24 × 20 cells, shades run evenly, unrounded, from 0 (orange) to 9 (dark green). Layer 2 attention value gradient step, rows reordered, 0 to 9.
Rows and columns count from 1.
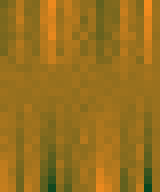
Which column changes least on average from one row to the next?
20
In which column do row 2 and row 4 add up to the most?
13
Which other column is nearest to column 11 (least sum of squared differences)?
5
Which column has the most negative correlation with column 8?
18
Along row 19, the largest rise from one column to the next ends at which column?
19
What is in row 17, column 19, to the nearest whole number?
5
